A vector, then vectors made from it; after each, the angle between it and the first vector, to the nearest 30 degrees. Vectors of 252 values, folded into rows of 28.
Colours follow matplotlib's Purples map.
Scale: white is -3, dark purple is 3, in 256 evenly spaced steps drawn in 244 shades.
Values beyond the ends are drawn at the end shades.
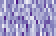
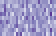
120 degrees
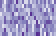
30 degrees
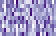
30 degrees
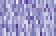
150 degrees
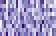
90 degrees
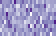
90 degrees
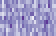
60 degrees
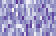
60 degrees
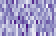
30 degrees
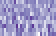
120 degrees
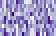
30 degrees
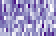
120 degrees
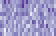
120 degrees
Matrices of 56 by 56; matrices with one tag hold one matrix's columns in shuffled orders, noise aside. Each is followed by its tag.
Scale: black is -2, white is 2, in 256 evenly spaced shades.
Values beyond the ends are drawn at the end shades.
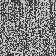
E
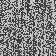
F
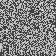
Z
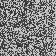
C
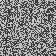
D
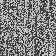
F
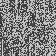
F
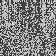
E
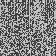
E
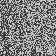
Z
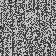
F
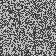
Z
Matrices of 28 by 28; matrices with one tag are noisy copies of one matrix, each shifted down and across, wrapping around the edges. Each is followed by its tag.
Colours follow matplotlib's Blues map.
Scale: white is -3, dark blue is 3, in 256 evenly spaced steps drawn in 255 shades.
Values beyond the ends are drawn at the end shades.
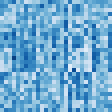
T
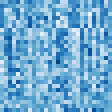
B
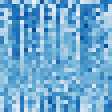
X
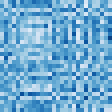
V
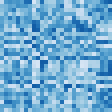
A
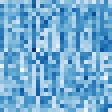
T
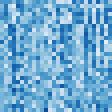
B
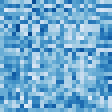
A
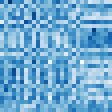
V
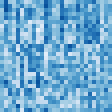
T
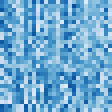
B
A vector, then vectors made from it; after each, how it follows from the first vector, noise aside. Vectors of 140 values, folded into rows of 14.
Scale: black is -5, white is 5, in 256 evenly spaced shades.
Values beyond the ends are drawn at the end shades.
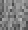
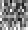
negated, scaled up.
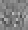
reversed, negated, partly zeroed.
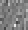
reversed, negated, partly zeroed.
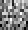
scaled up.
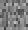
wrapped around.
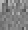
reversed, negated, partly zeroed.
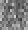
negated.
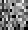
scaled up.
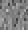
reversed, partly zeroed.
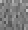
reversed, negated, partly zeroed.
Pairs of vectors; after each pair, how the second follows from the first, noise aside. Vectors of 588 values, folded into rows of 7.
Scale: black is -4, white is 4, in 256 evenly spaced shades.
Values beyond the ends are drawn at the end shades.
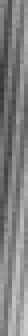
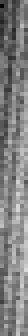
reversed, negated.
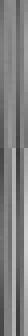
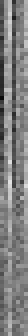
reversed, negated.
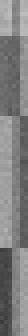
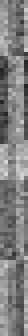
wrapped around.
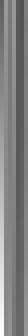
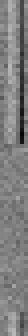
wrapped around, negated, partly zeroed.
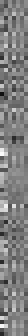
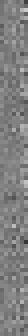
reversed, shrunk.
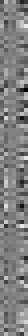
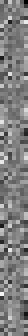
wrapped around.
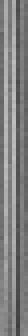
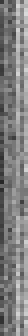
wrapped around.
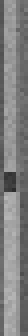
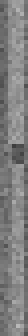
reversed, shrunk.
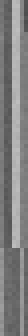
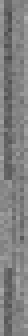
wrapped around, negated, shrunk.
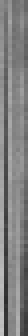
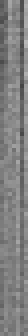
reversed, shrunk.
